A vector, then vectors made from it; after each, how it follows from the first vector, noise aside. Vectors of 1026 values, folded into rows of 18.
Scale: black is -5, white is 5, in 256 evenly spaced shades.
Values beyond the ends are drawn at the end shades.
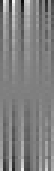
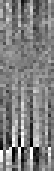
wrapped around, negated, scaled up.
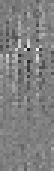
wrapped around, negated, partly zeroed.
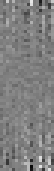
reversed, partly zeroed.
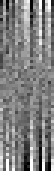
reversed, negated, scaled up.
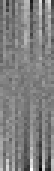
reversed, negated.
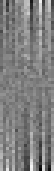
reversed, negated.
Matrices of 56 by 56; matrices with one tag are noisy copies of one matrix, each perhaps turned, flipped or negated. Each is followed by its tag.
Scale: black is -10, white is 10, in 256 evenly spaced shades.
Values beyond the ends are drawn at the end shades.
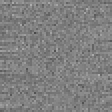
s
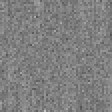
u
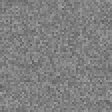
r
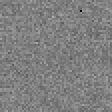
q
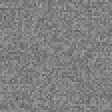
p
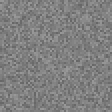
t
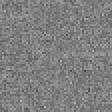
p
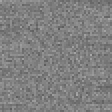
u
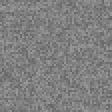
r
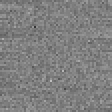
s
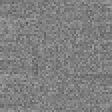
s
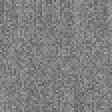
s
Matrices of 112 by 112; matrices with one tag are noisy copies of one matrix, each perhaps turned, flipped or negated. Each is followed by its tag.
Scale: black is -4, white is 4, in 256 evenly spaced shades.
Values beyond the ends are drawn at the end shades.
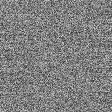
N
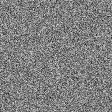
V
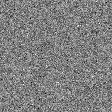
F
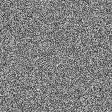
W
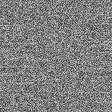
N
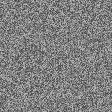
F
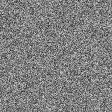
F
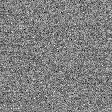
N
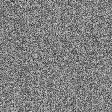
N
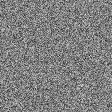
V
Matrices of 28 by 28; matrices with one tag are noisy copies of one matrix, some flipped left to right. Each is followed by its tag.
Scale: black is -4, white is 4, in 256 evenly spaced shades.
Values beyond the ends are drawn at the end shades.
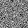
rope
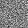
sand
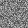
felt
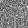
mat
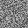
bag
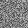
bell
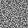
sand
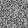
mat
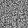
mat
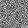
rope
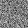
felt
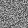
sand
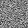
sand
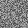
rope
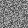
bag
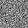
bell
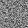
bell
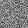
rope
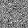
rope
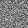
sand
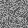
bag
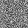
rope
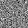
mat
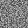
mat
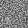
bag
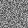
sand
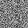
rope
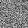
bell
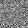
sand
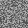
bag
